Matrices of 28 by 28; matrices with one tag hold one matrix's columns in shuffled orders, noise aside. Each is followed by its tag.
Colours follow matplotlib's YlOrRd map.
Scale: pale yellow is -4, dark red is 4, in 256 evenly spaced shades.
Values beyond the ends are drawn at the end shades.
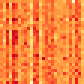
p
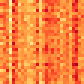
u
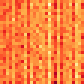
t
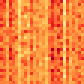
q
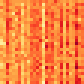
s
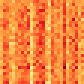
s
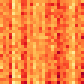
t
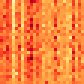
q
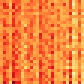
t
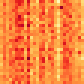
q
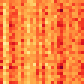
s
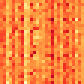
p
